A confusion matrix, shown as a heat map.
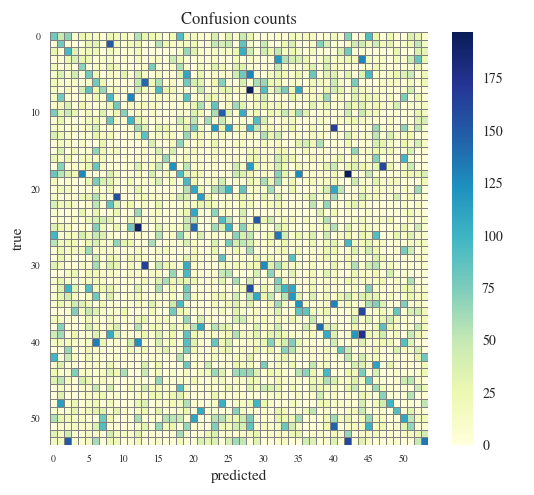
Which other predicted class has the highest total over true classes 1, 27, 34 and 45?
8
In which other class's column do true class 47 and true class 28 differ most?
50
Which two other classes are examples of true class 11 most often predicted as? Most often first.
29, 8
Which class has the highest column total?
19
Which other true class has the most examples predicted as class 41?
20
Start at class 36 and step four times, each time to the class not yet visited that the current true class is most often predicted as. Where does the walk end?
46
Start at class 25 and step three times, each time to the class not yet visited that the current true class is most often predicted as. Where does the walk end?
6
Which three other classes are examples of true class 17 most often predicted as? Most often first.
47, 28, 6
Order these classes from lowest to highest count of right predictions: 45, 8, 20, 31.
31, 45, 8, 20
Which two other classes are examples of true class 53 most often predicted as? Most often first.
42, 2
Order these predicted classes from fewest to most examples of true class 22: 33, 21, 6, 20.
33, 20, 21, 6
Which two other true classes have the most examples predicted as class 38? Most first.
1, 14
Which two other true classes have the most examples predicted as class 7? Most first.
51, 50
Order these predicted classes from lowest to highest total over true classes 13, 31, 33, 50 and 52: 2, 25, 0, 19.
25, 0, 2, 19
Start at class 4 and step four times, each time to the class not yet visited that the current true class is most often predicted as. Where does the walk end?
0
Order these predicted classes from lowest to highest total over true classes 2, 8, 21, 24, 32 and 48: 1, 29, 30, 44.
44, 30, 1, 29
